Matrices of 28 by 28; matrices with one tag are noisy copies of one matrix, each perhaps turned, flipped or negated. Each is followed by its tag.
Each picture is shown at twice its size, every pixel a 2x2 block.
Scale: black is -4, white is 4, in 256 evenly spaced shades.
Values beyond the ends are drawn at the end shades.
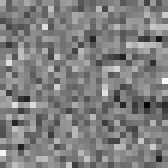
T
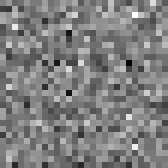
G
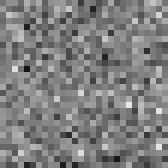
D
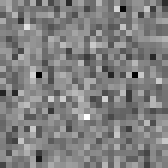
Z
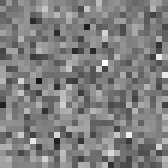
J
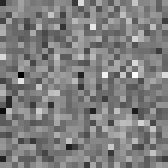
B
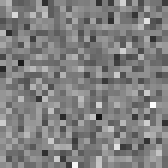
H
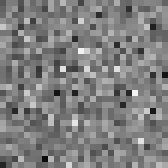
Z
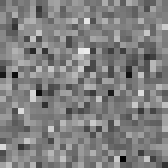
Z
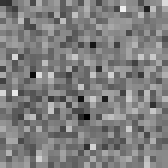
Z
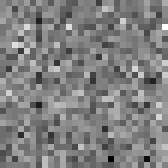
D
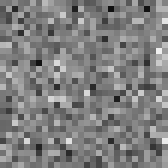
D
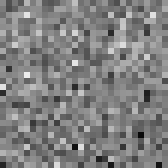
B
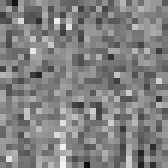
T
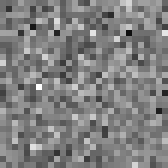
J
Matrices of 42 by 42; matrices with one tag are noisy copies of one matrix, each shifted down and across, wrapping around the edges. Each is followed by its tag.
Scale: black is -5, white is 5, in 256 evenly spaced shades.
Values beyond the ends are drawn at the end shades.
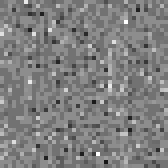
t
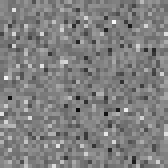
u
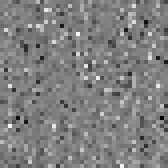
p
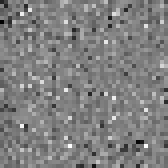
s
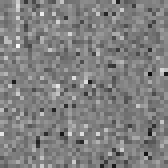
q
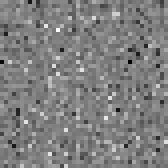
u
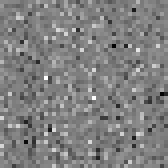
s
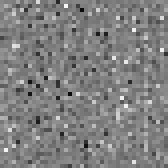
u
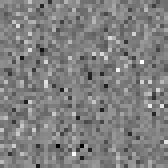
p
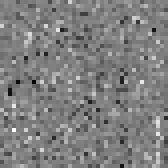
q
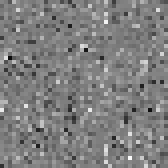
q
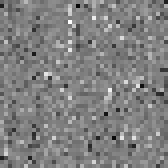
q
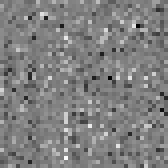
q
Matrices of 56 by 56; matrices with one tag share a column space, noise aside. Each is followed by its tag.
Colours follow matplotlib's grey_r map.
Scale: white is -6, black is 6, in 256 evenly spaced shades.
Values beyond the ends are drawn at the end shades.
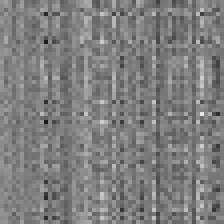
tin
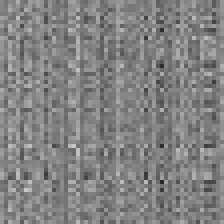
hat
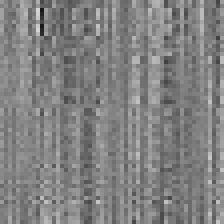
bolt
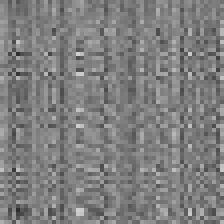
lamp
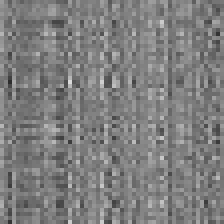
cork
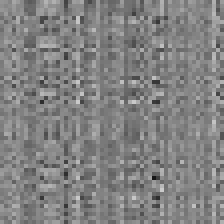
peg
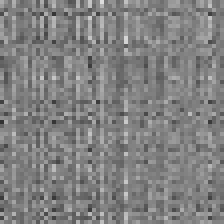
tin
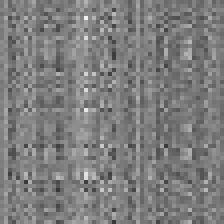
hat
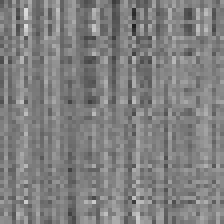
bolt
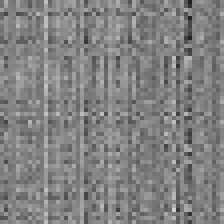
tin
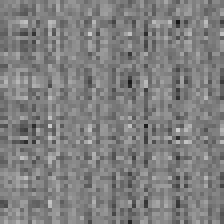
cork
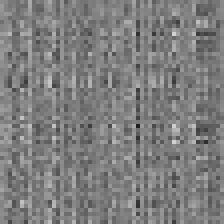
cork
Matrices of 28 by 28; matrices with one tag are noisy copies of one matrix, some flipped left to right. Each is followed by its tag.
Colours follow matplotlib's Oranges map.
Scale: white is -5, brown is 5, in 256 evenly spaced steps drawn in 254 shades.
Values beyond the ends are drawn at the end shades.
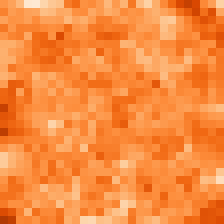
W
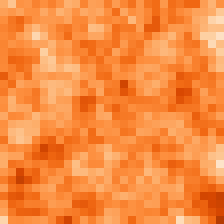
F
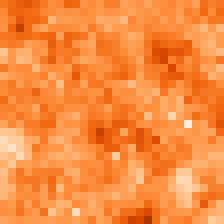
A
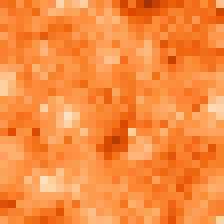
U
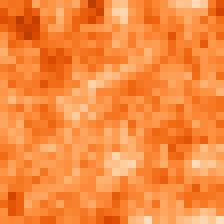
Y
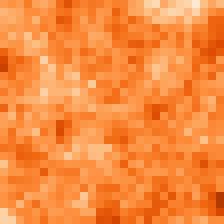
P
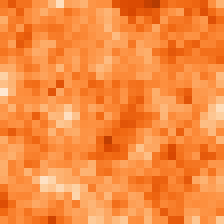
U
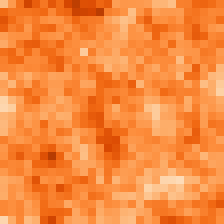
U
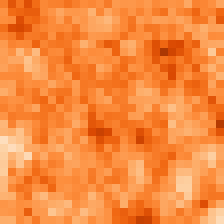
A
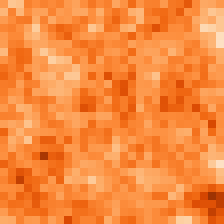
F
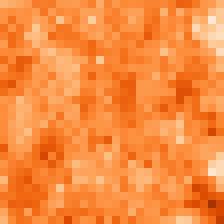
F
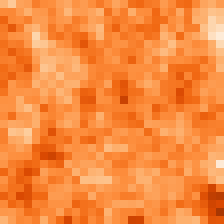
F
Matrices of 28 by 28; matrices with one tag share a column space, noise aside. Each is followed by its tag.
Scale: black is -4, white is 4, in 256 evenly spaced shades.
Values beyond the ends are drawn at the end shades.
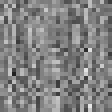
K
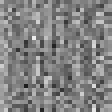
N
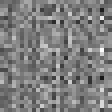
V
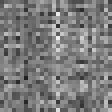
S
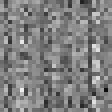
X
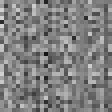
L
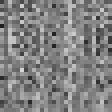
S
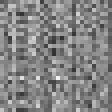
S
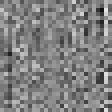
V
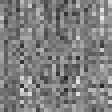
N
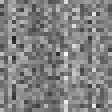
L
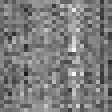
L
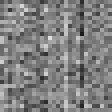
L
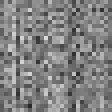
L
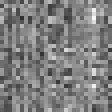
K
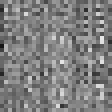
L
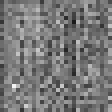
N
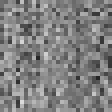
X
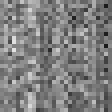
S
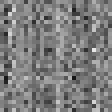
V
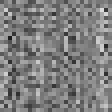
L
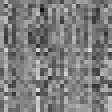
K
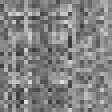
V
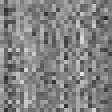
V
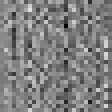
V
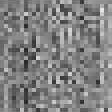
V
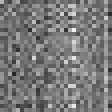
L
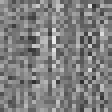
S
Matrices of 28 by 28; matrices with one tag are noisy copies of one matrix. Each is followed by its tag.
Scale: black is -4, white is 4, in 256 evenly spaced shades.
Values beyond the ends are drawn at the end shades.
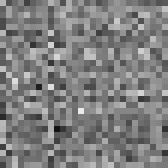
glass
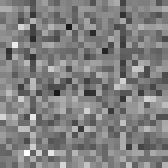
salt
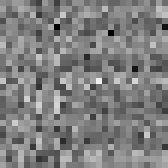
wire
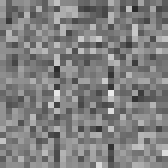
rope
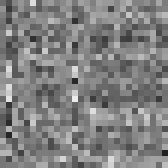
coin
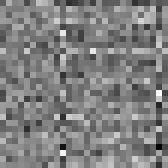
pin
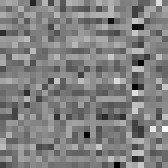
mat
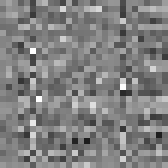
salt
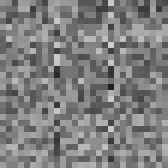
rope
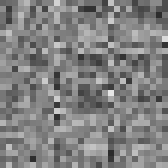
rope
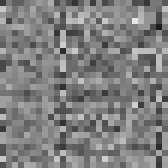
pin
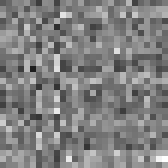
wire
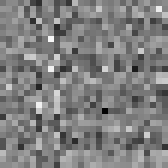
wire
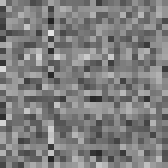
glass
